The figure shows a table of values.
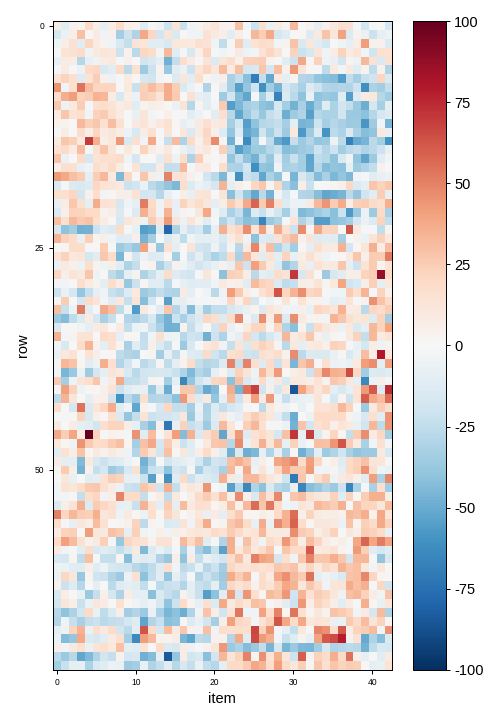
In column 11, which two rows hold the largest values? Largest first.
68, 20
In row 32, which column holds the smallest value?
10
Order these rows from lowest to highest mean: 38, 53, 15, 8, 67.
15, 8, 67, 38, 53
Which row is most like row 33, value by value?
66
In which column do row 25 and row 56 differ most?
30
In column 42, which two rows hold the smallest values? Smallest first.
13, 11
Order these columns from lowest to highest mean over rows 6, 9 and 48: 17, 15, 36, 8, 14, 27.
27, 36, 17, 15, 8, 14
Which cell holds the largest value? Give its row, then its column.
46, 4
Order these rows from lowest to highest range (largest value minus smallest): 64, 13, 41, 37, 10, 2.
2, 10, 64, 37, 13, 41
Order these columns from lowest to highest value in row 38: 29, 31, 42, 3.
3, 29, 31, 42
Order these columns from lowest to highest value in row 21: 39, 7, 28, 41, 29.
29, 28, 39, 7, 41
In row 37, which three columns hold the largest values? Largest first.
41, 30, 39
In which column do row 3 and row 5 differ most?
14
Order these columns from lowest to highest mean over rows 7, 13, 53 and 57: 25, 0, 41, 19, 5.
25, 41, 19, 0, 5
